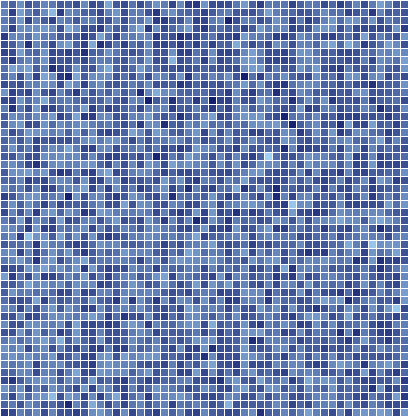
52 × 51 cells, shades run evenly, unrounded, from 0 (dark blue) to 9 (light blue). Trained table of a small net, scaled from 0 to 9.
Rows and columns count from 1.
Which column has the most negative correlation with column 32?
8
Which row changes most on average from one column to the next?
10
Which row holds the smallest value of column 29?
3
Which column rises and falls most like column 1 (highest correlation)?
20
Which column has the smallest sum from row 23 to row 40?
29
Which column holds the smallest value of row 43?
32
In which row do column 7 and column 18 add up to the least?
12
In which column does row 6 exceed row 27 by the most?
30
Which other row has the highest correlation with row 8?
7
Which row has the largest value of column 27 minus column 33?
41
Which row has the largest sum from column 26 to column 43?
33
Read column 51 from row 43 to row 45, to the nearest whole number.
4 4 5
